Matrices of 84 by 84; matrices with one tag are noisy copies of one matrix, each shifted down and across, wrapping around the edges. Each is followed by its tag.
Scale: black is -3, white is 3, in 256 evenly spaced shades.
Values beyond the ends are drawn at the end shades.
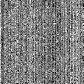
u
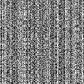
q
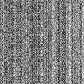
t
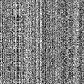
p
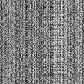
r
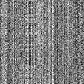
p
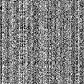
q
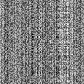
r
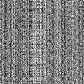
r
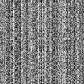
q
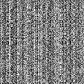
q
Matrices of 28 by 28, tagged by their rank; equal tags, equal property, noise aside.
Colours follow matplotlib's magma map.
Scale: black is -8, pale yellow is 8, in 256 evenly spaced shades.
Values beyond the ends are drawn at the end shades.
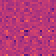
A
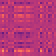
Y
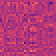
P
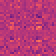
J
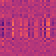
Y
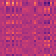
Y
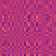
A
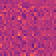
J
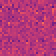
P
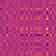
Y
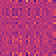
A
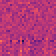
P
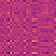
Y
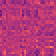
J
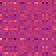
A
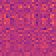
J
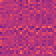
A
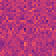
P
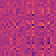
A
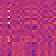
A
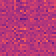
P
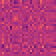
J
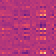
Y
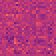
P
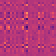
Y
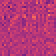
P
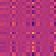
Y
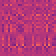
A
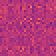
P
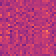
P
